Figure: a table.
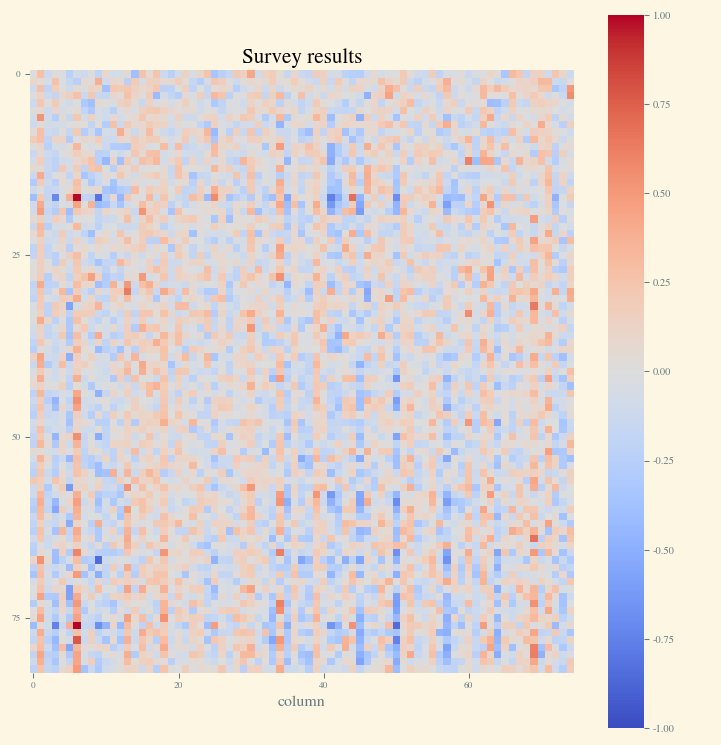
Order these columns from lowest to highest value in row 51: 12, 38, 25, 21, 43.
38, 25, 43, 21, 12
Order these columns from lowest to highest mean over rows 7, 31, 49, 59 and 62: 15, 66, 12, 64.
64, 12, 66, 15
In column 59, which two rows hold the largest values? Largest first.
27, 57
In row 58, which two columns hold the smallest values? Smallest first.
41, 45
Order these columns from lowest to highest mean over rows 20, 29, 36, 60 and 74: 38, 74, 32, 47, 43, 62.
38, 32, 47, 74, 43, 62
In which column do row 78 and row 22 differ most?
6
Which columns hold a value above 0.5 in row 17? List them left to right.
6, 25, 44
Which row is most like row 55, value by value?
29
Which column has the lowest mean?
50
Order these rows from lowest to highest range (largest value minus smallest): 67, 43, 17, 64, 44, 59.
43, 44, 64, 59, 67, 17
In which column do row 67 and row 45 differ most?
9
